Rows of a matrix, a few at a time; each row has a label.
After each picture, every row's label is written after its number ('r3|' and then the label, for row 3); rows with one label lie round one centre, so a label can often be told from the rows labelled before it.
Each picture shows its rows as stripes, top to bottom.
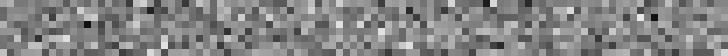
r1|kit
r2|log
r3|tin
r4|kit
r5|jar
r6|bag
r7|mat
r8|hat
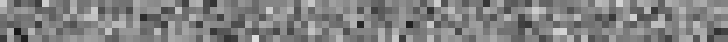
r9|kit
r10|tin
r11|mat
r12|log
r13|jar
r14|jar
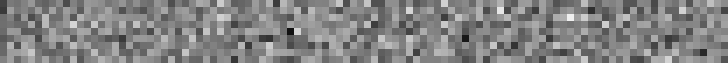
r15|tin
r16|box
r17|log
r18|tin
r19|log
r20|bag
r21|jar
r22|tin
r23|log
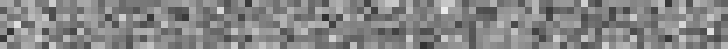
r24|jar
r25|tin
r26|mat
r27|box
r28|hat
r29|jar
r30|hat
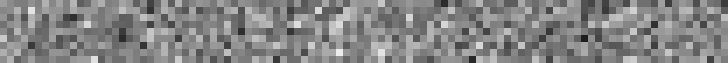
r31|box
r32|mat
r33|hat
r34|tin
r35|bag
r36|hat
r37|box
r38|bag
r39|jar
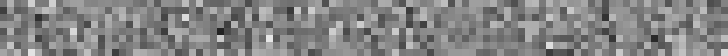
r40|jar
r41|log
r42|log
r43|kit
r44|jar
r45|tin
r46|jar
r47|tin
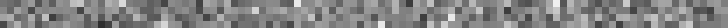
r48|log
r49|box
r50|kit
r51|bag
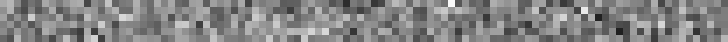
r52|kit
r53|jar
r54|mat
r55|box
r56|box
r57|tin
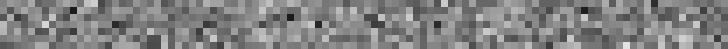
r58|tin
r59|hat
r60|jar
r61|kit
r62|hat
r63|box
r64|mat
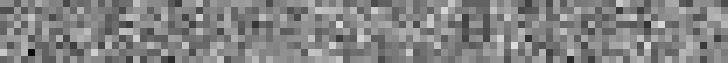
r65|kit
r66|bag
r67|mat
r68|bag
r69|mat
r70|kit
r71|hat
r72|box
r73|tin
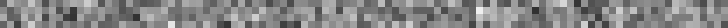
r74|jar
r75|hat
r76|hat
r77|jar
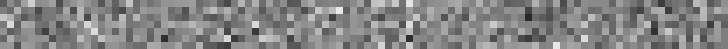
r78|jar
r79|bag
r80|kit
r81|jar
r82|tin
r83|log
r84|jar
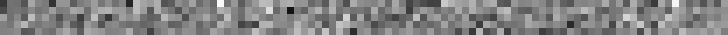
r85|tin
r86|log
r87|mat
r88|tin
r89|box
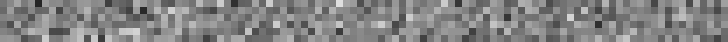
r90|tin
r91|jar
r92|box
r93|bag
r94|mat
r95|kit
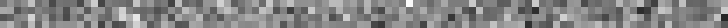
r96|tin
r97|log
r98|mat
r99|kit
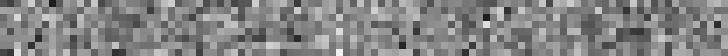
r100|mat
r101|box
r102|bag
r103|hat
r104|bag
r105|bag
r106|box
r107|bag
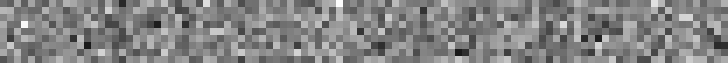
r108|bag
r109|kit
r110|box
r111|mat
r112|bag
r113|hat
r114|kit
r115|box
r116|bag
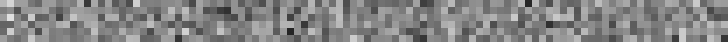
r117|kit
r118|jar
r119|jar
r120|tin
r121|log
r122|mat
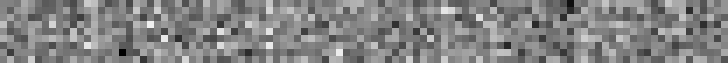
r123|tin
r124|tin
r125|box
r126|hat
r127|tin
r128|kit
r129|tin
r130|bag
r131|jar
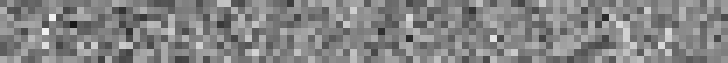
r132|log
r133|hat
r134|jar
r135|hat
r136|kit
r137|log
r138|mat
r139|hat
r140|kit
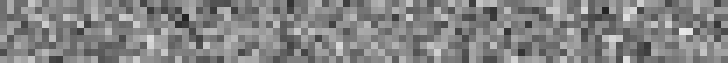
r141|jar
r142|log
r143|mat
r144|kit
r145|box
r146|hat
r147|bag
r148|bag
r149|mat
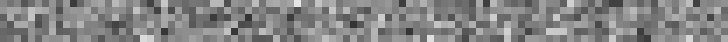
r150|box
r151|mat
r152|jar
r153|bag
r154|log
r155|bag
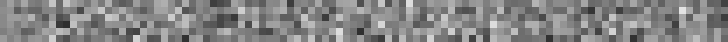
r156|jar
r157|box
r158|jar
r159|jar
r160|bag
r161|kit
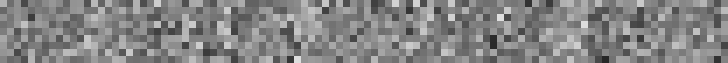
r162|kit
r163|log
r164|box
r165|log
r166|log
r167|box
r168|mat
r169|jar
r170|log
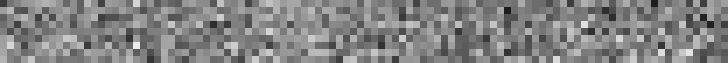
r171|tin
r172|box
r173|tin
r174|jar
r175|box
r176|kit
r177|kit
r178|box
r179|mat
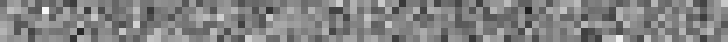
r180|bag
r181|kit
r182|tin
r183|kit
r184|box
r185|hat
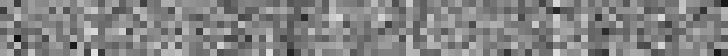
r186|jar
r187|tin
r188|bag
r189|jar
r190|log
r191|jar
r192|bag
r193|jar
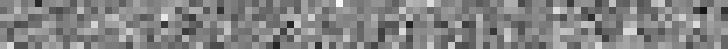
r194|bag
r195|mat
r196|box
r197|log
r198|mat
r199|log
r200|kit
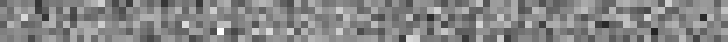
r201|log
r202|bag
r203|hat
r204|log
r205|tin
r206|box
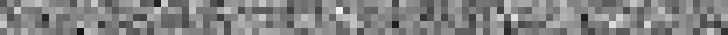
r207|mat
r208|bag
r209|hat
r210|hat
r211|box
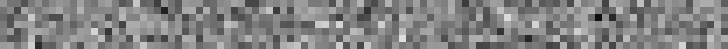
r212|kit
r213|log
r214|mat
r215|bag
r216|mat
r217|log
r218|tin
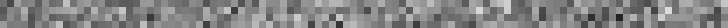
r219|bag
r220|log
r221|box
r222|hat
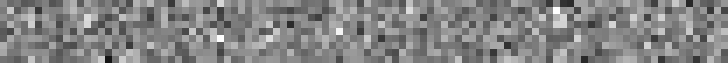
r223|tin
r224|jar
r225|mat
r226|jar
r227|bag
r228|tin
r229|hat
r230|mat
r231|mat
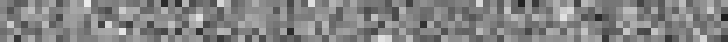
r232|log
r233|mat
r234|mat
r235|kit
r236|log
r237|jar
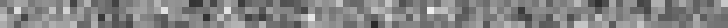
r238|bag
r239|bag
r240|kit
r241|kit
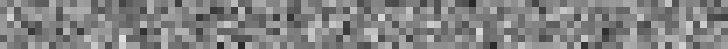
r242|hat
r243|jar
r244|jar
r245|bag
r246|box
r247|log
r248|mat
